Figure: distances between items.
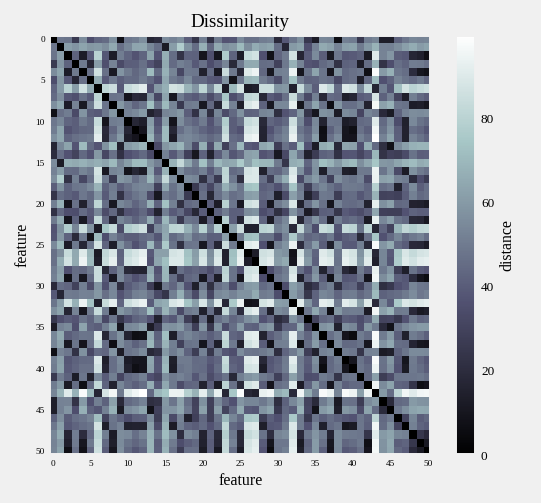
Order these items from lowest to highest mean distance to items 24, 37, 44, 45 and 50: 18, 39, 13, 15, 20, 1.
20, 13, 39, 18, 1, 15
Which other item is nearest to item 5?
24
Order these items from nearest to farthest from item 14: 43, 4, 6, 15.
4, 15, 6, 43
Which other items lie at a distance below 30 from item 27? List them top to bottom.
6, 23, 26, 32, 43
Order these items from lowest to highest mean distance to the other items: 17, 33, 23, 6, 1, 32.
33, 17, 1, 23, 6, 32
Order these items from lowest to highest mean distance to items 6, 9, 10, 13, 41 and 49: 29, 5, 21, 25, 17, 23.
21, 5, 23, 29, 25, 17
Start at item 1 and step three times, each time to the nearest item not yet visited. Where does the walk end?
34
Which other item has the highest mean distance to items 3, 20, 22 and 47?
43
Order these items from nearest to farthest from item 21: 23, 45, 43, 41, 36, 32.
45, 41, 36, 23, 32, 43
